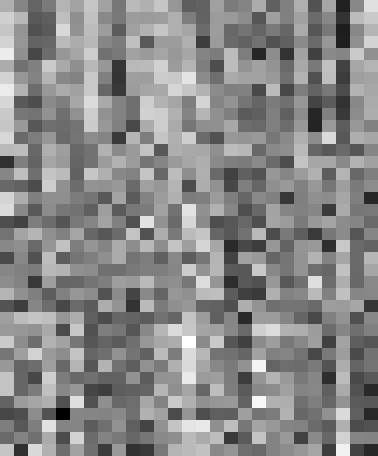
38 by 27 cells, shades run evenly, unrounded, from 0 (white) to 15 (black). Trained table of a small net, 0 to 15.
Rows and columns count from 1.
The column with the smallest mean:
14
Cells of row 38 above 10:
7
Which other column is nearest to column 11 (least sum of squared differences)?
8
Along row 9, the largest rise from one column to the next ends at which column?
2
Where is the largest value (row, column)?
35, 5
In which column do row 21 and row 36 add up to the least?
15
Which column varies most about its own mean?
25
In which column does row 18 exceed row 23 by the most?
19
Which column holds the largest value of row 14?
1
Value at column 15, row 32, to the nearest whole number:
6
